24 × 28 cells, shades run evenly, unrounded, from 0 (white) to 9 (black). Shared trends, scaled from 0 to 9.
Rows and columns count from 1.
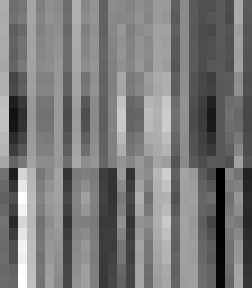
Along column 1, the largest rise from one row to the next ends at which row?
15
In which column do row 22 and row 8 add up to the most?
25
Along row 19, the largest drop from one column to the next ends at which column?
3
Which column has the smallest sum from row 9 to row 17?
19
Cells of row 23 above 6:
6
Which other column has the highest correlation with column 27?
2
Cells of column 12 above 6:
10
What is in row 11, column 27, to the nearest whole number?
5
